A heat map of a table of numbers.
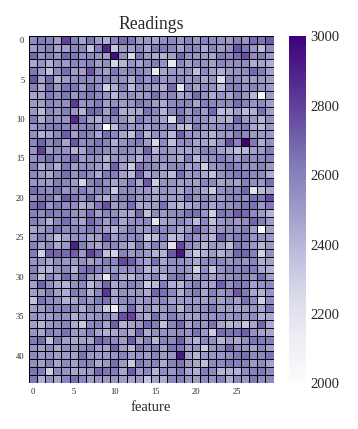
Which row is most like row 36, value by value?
9
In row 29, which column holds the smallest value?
20
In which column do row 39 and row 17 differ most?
17
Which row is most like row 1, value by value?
32
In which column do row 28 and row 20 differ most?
29
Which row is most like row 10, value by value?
26
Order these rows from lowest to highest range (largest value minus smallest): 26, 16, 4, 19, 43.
43, 16, 19, 4, 26
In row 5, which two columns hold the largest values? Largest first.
0, 2
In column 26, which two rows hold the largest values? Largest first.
13, 2
